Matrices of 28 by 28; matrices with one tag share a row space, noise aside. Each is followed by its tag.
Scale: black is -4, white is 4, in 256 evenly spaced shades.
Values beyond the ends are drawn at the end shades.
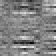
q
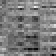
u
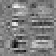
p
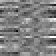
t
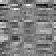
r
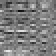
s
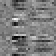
p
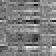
u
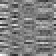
r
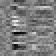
p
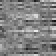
u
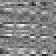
s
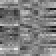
t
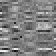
r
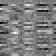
r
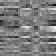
t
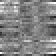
t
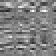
s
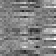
q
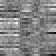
t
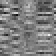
r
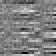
q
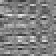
s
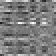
s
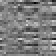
u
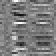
p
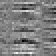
q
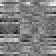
t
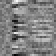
p
